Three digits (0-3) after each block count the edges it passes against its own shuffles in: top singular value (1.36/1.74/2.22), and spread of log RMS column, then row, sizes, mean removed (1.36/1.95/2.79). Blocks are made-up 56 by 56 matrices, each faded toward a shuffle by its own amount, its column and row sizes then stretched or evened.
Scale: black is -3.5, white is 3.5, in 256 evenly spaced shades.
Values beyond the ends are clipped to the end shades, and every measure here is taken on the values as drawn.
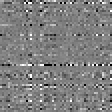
3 2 3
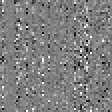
1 3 0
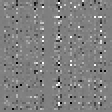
1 3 2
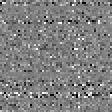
0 1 3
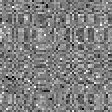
3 0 0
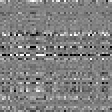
3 1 3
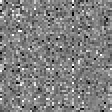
2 2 0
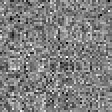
2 1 0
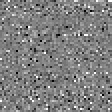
1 0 2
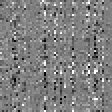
2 3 1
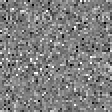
1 0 0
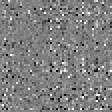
2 1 2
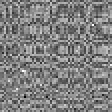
3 0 1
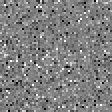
0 0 0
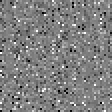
0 2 0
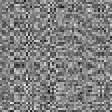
3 2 1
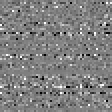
0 0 3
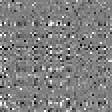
3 1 2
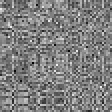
3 1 0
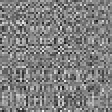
3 2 2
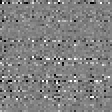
2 1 3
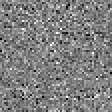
2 0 1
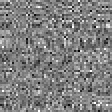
3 1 1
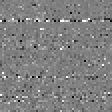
1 0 2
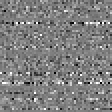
1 0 3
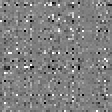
1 2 2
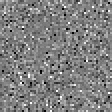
0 0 0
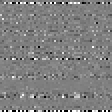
3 0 3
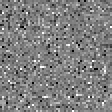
0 1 1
